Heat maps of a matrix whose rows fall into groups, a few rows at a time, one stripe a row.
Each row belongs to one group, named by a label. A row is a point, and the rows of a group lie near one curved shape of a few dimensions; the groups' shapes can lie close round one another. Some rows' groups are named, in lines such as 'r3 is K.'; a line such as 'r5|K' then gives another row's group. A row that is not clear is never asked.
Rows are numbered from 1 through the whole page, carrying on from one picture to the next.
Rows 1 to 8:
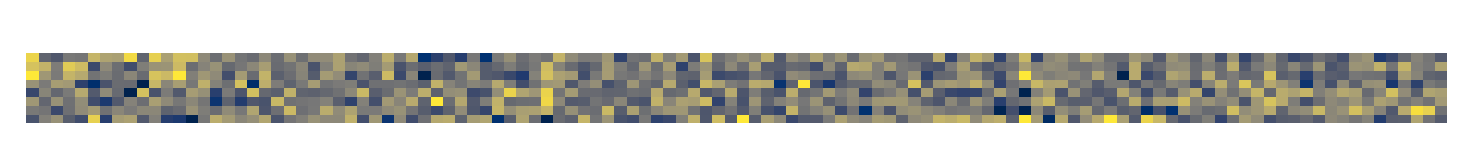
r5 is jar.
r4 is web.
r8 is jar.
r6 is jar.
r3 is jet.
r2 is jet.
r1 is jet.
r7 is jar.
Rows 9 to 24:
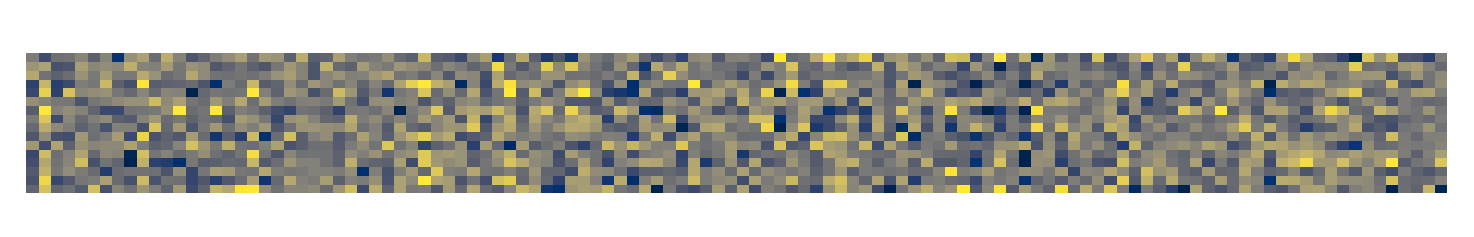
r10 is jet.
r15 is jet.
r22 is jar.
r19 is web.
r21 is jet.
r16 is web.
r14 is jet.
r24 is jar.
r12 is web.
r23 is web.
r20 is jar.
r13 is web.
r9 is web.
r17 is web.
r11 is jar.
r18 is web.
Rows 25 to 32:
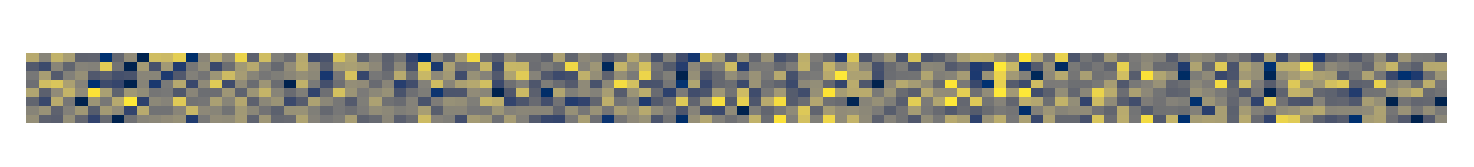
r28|jet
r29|web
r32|web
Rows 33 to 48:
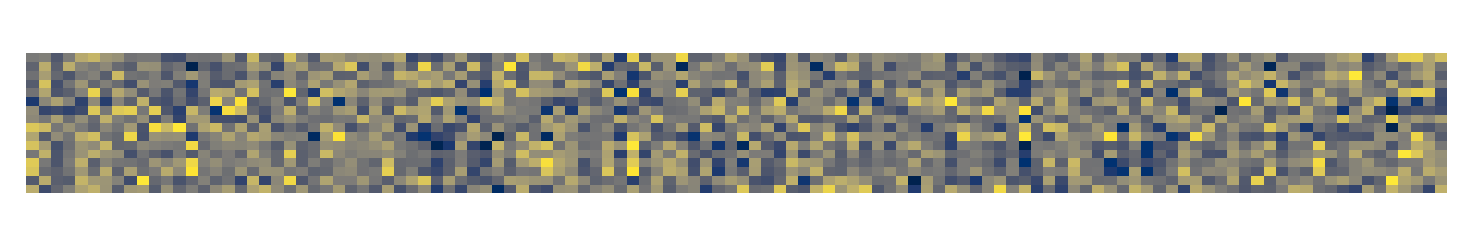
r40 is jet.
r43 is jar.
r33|jar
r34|web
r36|web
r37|jar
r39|jet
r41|jet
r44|jar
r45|jar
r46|jar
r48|web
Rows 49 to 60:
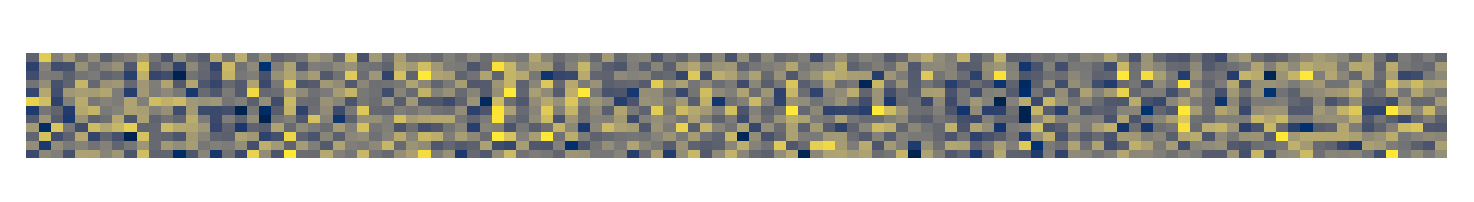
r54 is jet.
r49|jar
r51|jet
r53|web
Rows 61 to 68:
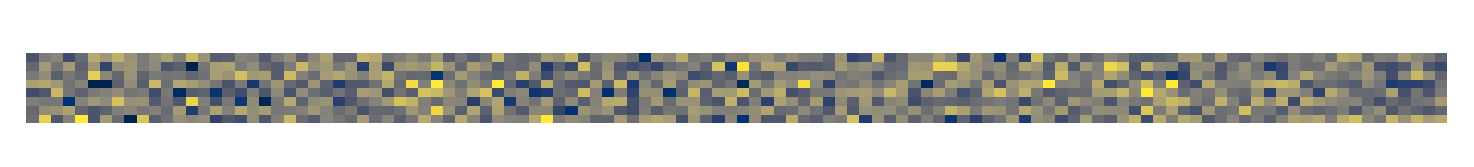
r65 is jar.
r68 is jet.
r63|jar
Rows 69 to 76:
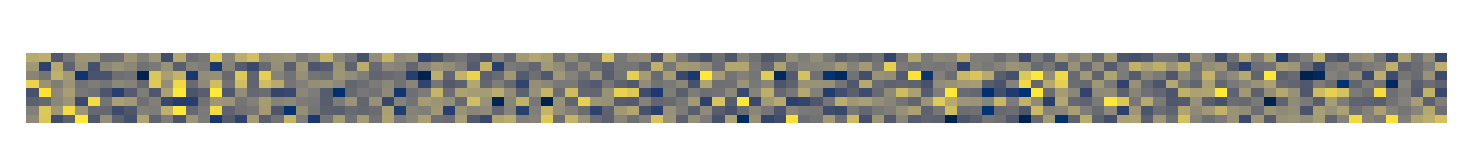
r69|jar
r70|jar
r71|web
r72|jet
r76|jet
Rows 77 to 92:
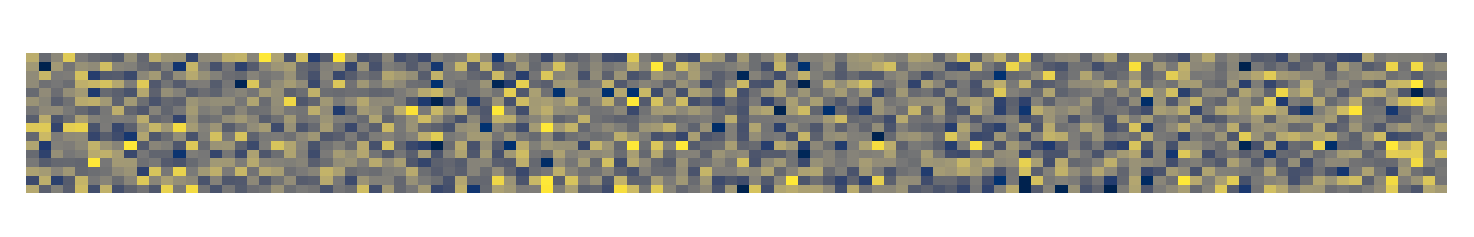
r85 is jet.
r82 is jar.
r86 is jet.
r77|web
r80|web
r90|jet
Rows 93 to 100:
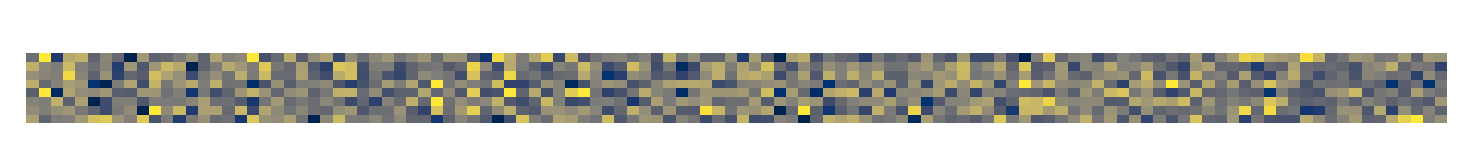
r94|web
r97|web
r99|web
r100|web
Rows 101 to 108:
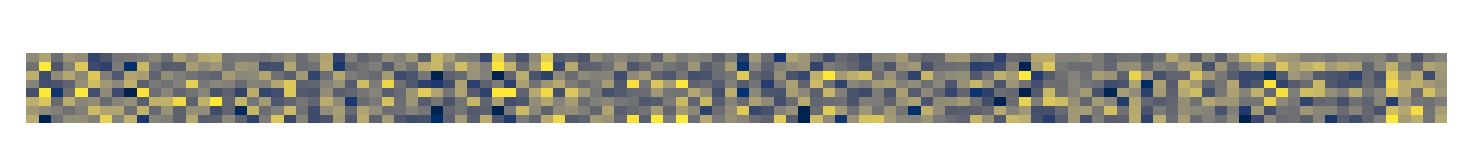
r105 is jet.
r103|web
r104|jar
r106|jet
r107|web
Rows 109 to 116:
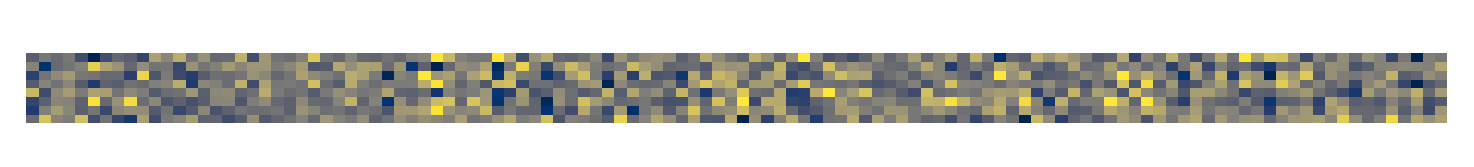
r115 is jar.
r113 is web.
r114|jar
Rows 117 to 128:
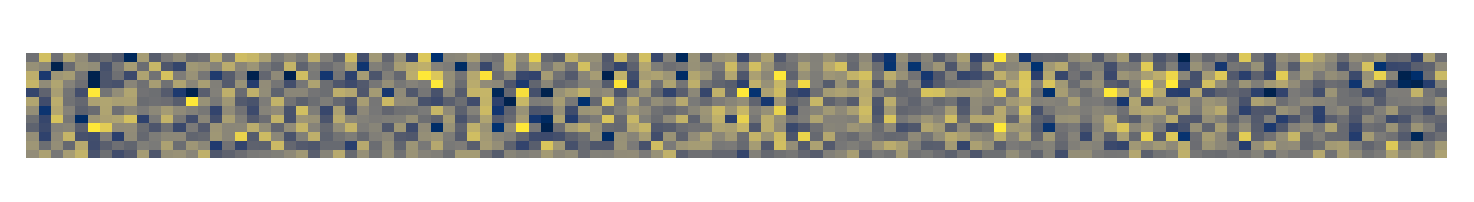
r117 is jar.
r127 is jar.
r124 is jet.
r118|jet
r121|jar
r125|jar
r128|jet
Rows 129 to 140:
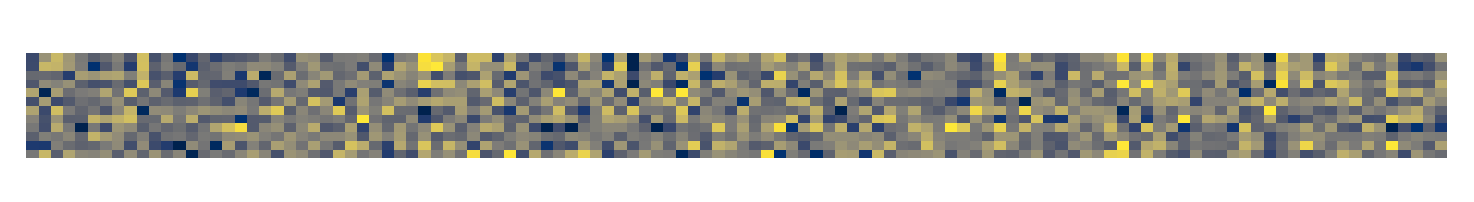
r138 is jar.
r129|jar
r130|jar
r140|web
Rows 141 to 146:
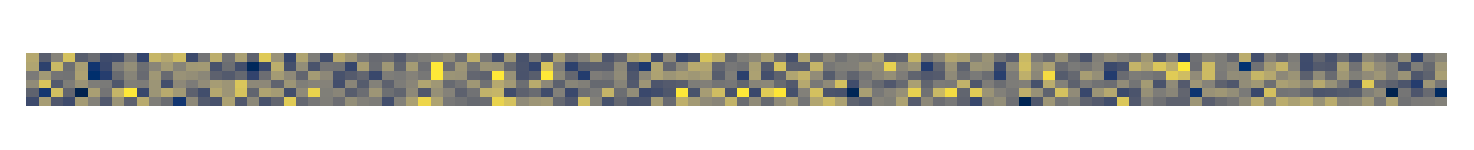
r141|web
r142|jar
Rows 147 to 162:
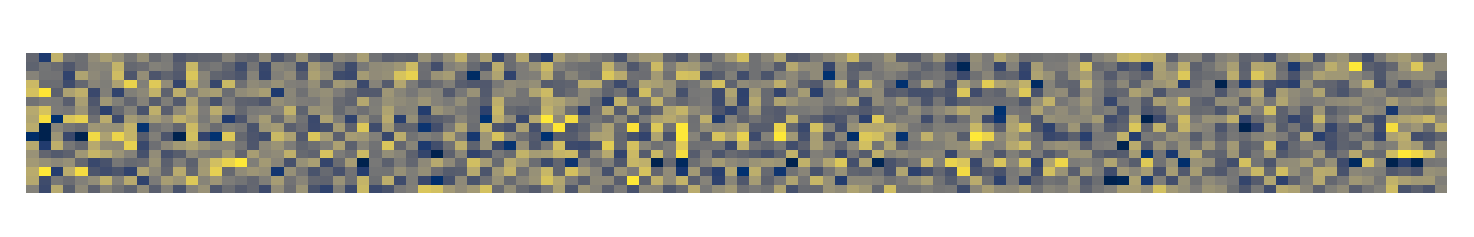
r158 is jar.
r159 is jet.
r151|jet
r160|jet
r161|jar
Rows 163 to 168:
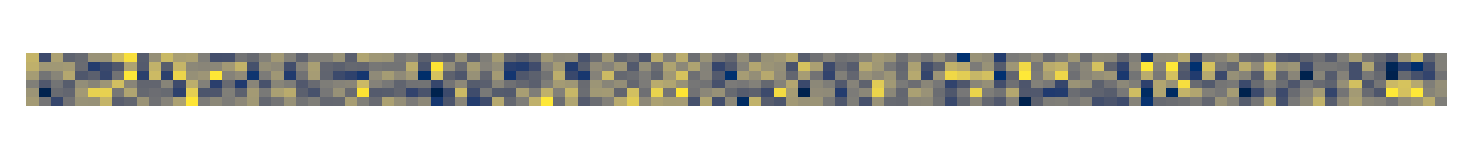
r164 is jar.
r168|jar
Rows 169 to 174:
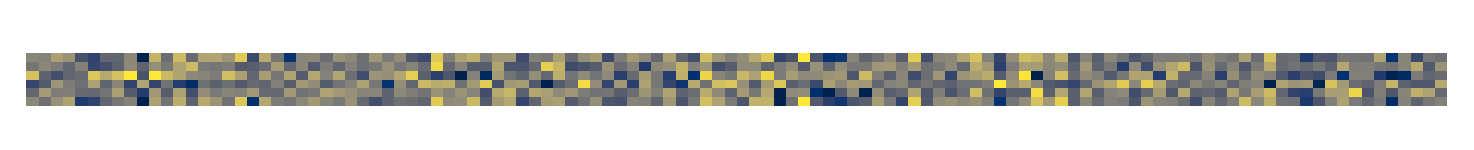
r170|jar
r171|jet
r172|jar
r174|web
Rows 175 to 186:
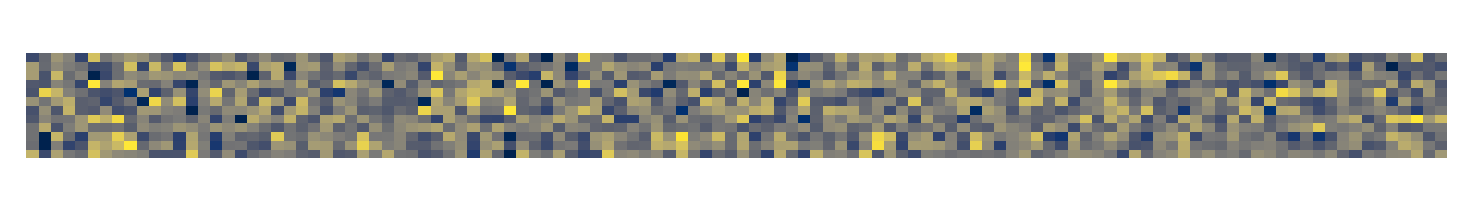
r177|jar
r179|jet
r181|web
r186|web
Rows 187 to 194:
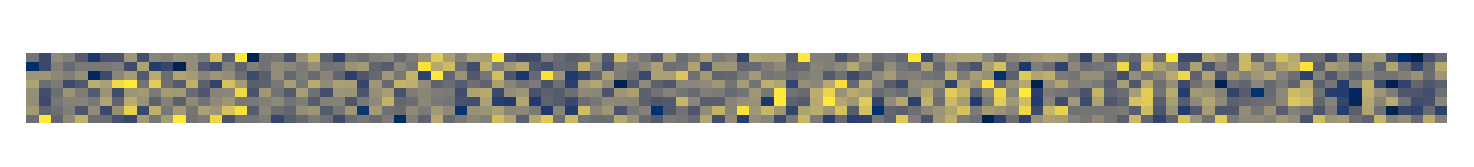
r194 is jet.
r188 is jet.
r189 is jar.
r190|jet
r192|web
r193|jet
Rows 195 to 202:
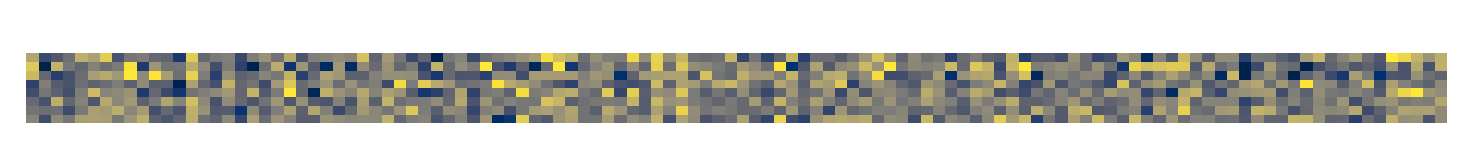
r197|jet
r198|jet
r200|jar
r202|web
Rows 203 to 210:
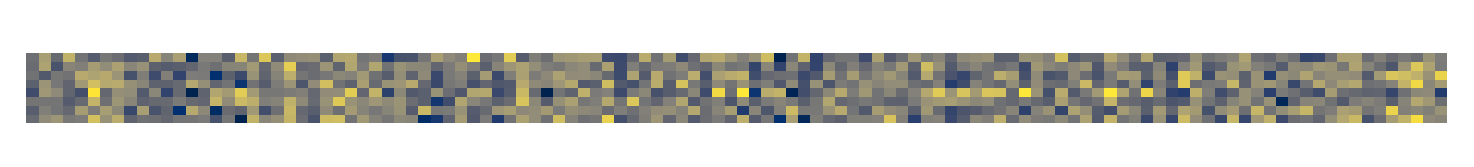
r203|web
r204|jar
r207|jar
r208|jar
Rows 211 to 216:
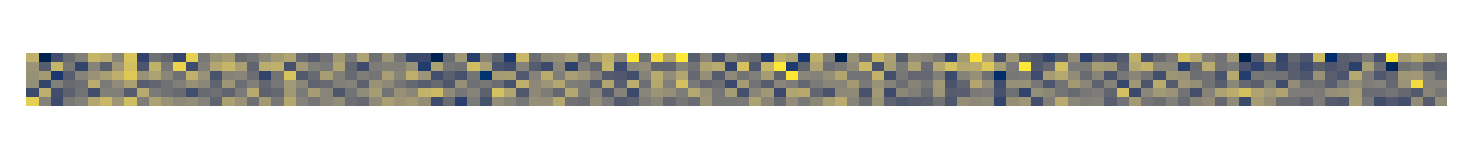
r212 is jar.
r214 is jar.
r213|jet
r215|web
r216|jet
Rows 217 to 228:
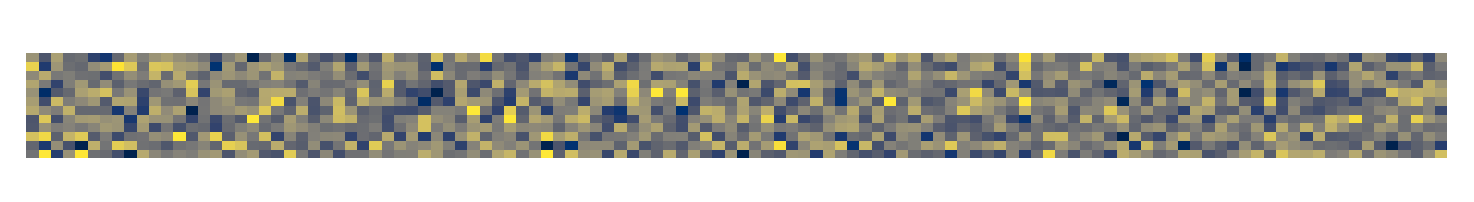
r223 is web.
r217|jar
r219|jar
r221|jar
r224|web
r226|jet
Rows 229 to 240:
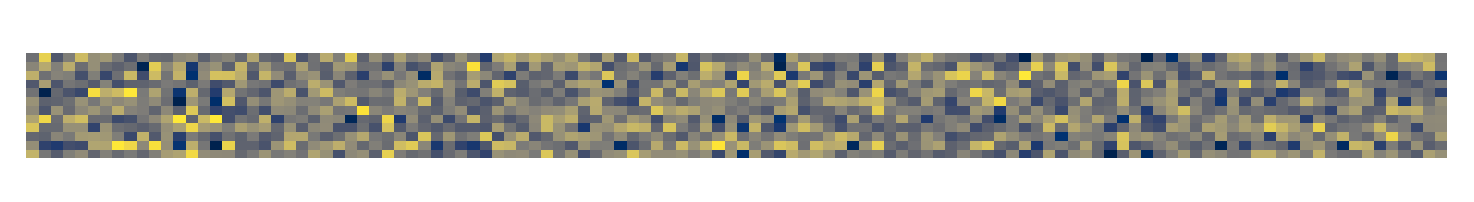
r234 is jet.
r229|jar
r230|web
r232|web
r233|jet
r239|jet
